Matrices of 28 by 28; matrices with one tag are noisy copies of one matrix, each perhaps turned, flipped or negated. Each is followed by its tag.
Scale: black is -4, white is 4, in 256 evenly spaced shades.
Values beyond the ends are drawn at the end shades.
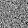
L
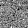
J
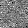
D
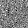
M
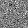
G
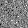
L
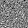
L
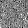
D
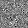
G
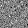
L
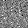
M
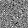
G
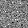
M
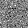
M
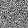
G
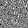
L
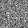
M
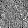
D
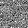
J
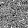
J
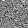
L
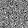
M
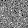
M
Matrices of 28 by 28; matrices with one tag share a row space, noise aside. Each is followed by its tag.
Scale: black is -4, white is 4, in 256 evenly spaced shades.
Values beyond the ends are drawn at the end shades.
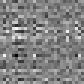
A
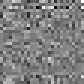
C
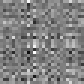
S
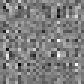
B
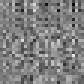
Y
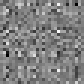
B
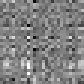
S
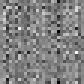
B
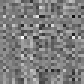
Y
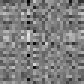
S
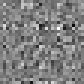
Y
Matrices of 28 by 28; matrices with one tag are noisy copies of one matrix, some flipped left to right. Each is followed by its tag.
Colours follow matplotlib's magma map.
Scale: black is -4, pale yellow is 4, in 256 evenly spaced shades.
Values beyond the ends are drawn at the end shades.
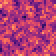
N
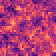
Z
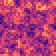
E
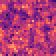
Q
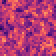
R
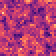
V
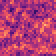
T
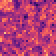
N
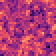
V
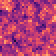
N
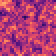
N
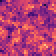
Q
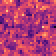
E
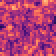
E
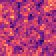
N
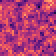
N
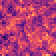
Z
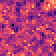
N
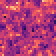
E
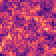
Z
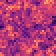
E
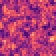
R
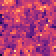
E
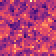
T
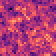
Z
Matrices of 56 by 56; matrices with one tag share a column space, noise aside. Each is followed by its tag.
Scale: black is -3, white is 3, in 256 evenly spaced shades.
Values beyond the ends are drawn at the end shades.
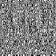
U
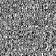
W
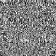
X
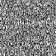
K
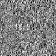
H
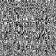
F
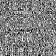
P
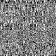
H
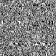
K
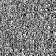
W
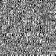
U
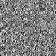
P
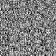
P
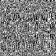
F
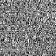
X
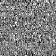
X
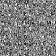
K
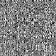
F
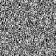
X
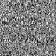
X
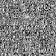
W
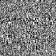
F
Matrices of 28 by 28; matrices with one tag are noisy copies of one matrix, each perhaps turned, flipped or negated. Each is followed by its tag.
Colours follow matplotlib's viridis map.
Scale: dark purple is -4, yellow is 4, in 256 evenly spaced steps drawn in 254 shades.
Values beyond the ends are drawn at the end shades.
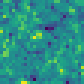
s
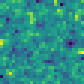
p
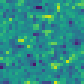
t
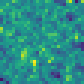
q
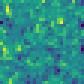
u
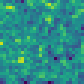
u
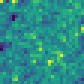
q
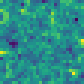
p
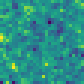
q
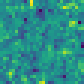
p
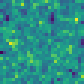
p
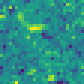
s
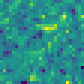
s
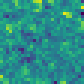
q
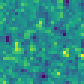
t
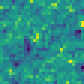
s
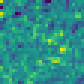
q
